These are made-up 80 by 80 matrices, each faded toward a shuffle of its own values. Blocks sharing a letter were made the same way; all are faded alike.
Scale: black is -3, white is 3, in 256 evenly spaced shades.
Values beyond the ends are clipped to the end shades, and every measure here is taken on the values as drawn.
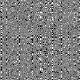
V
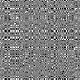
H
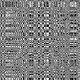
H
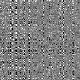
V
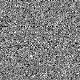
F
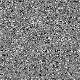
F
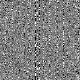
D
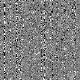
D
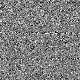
F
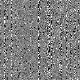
D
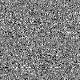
F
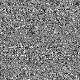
F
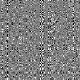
V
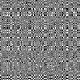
H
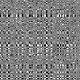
H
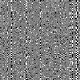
V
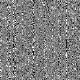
D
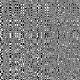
V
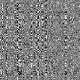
V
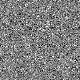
F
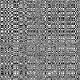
H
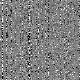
D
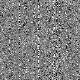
D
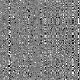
V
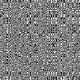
V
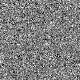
F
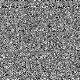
F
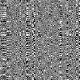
V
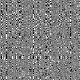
V
